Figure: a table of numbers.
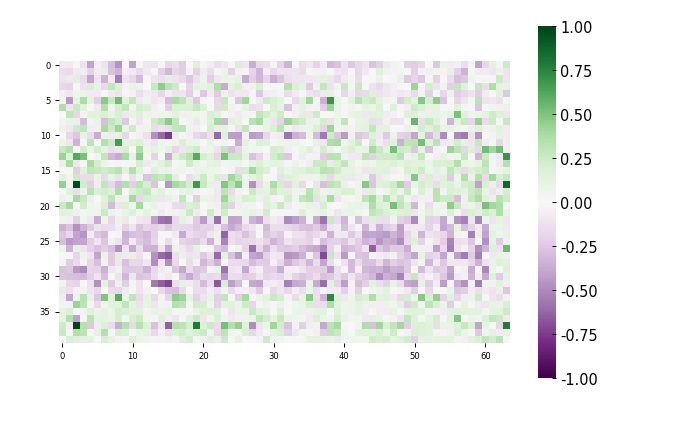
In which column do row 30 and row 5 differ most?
38
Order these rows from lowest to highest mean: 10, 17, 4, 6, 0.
10, 0, 4, 6, 17
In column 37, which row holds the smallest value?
27
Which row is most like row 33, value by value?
5
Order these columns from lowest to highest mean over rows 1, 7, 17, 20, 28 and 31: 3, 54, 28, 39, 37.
37, 28, 54, 39, 3
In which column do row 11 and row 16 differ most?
8
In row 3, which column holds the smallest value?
23
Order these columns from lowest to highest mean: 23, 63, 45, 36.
36, 45, 23, 63
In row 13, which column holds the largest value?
63
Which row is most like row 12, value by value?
20
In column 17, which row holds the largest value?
33
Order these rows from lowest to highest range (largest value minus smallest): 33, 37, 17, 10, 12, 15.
15, 12, 10, 33, 17, 37
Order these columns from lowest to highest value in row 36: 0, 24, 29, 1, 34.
24, 34, 0, 29, 1
